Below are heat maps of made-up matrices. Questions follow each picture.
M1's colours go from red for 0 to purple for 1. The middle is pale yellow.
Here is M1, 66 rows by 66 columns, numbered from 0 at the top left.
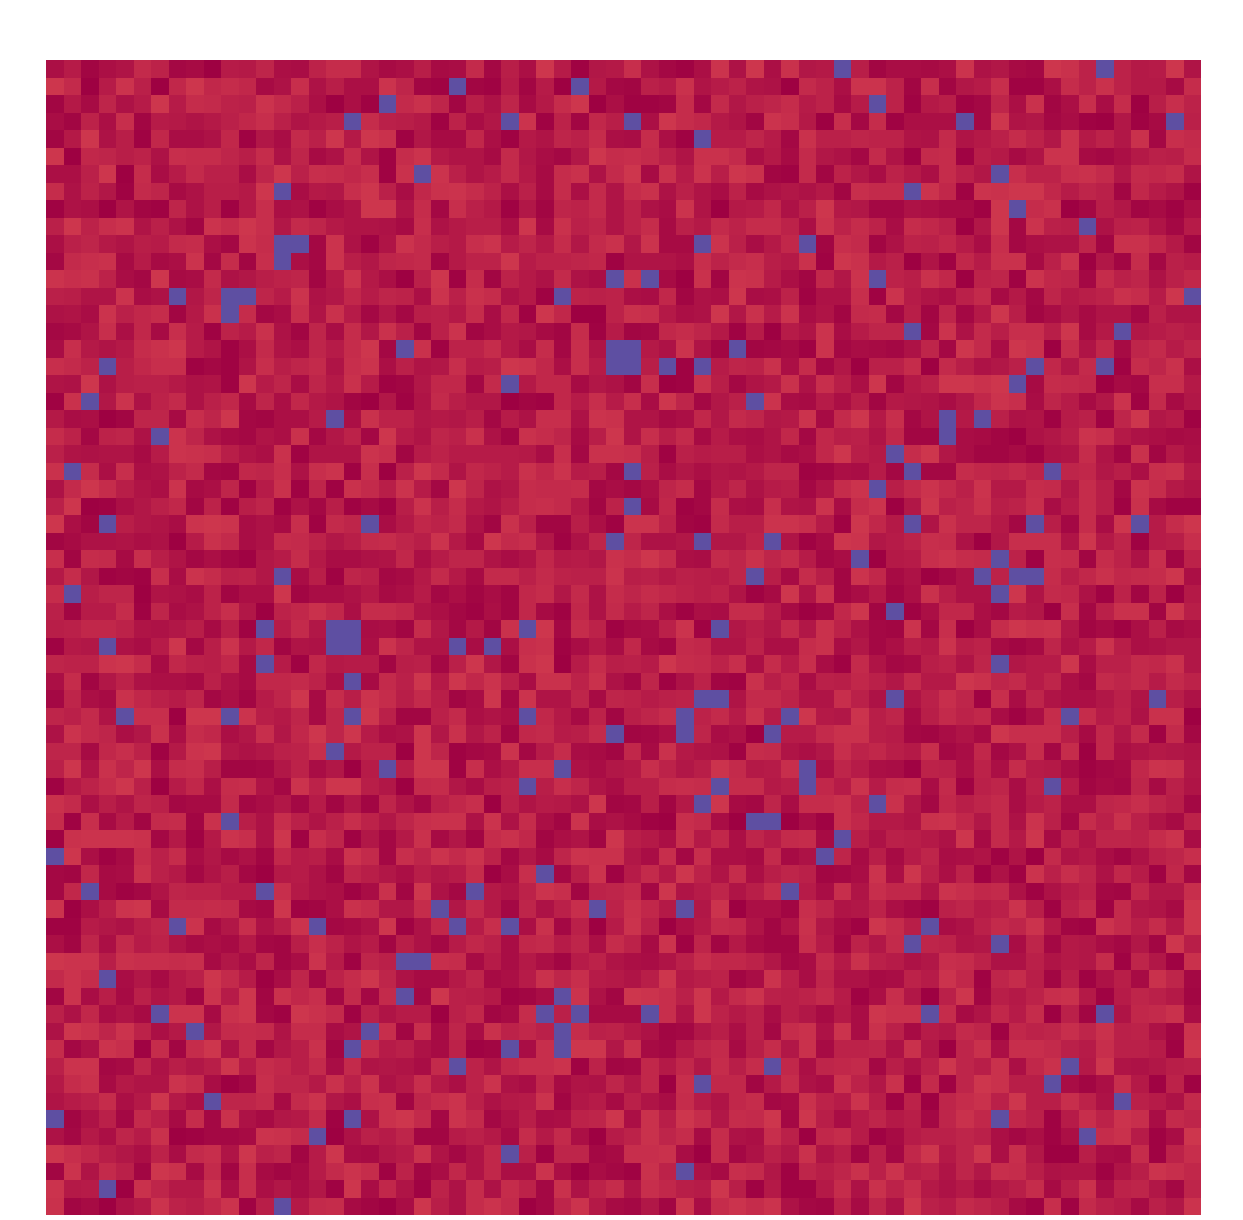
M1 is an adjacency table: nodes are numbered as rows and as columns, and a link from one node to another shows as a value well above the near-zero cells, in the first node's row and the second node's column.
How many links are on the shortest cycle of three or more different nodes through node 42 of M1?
6
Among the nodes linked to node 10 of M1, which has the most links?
node 37
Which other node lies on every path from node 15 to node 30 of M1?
node 49
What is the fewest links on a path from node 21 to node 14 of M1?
7
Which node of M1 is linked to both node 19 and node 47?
node 2
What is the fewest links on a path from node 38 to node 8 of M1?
6
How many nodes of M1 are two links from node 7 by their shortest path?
8
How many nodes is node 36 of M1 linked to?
4
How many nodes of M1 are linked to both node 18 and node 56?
1
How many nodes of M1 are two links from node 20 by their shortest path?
5
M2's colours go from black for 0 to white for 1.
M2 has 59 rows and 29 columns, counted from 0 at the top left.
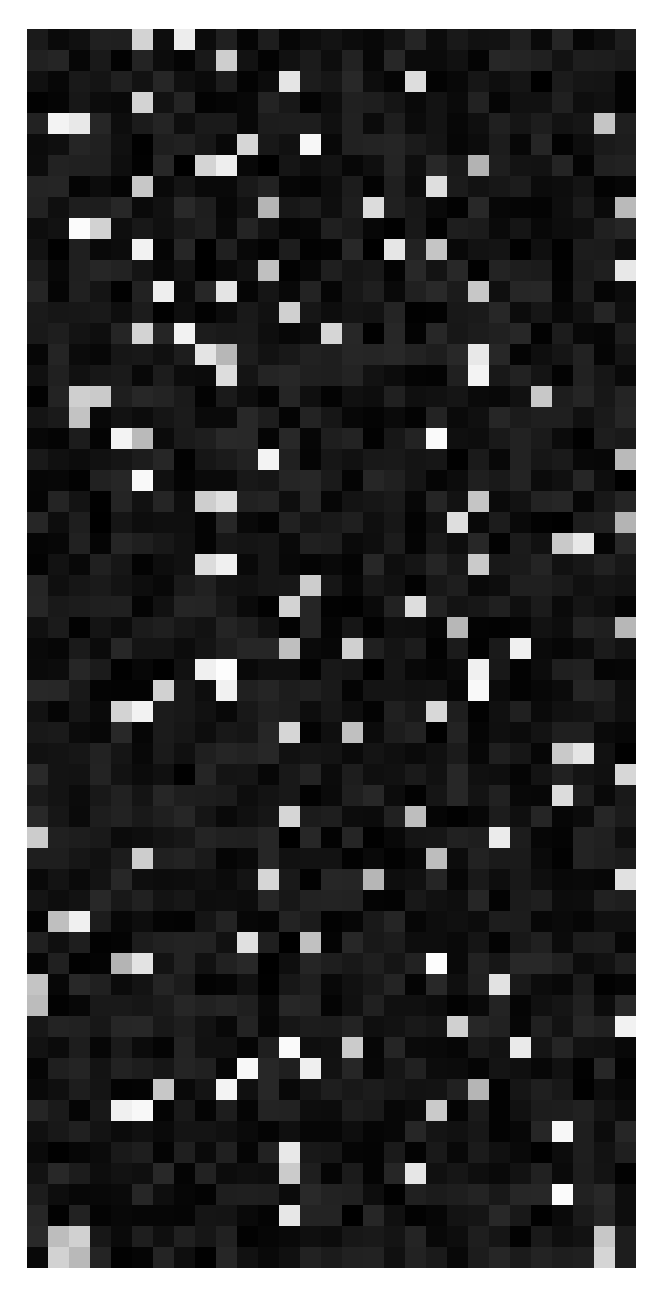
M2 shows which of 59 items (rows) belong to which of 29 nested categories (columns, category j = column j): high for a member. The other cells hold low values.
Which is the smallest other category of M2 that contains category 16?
11
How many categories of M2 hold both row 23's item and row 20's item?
1
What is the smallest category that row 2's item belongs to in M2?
18
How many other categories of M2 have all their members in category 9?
3
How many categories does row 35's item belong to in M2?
1
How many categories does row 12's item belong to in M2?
3
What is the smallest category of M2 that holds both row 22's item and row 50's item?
21
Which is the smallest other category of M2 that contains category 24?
3
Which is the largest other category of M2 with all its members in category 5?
19
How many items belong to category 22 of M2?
2
